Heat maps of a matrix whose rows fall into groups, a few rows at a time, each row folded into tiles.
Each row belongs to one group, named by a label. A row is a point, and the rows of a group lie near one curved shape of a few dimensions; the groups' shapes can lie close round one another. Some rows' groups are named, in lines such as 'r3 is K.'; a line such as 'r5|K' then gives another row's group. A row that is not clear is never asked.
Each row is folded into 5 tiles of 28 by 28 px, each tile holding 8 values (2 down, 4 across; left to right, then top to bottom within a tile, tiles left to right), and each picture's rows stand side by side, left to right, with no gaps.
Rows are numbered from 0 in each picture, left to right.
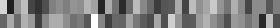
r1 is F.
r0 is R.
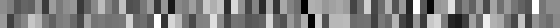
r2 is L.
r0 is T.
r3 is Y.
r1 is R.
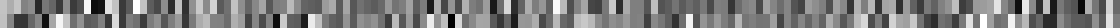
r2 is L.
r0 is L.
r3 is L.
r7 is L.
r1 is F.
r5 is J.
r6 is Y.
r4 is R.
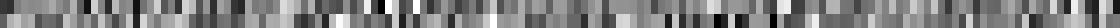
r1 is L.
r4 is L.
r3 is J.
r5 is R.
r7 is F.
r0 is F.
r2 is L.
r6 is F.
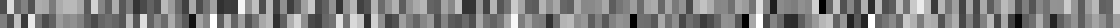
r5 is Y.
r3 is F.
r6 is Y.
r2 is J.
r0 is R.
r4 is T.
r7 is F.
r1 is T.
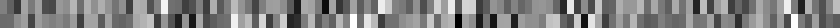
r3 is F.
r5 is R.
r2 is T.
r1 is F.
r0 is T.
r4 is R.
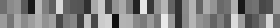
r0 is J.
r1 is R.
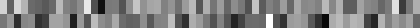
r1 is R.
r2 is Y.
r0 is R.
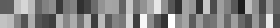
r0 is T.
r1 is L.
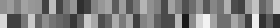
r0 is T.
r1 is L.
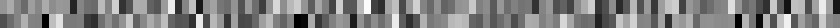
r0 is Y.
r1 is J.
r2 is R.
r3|L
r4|T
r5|F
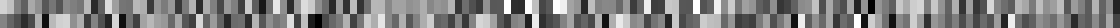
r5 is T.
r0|L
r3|L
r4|L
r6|R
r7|R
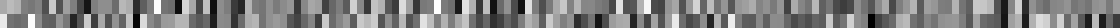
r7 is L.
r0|T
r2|F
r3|L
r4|R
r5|R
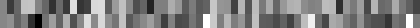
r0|F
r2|R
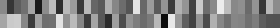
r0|J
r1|R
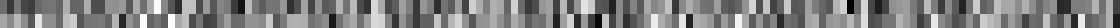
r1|L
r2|F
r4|F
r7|T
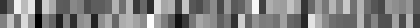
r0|F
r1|T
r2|L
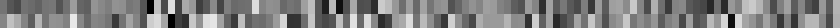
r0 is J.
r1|Y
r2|T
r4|F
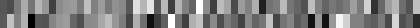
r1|Y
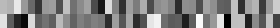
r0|L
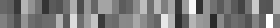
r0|T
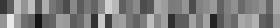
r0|T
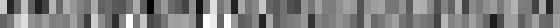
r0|R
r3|T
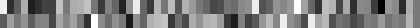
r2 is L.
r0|R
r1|Y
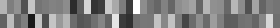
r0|L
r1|R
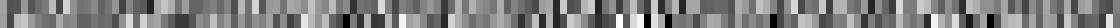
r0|R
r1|T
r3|L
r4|J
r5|T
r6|R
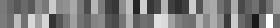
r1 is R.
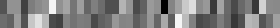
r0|L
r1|L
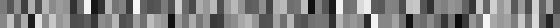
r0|L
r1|T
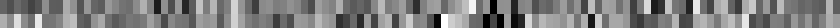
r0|J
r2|J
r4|L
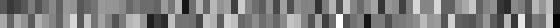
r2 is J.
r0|J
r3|T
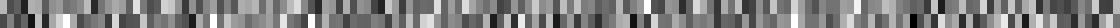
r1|T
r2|L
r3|T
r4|R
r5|F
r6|T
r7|Y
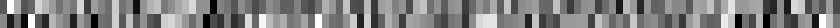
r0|R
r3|L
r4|J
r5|J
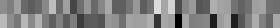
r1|F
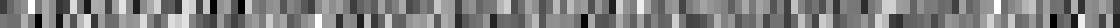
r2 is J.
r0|F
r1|L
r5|J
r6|L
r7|T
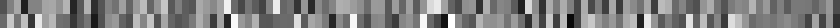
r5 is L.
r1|R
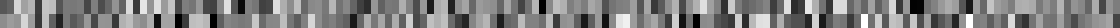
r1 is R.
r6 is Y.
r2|T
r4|L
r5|L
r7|R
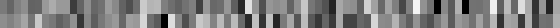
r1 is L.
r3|T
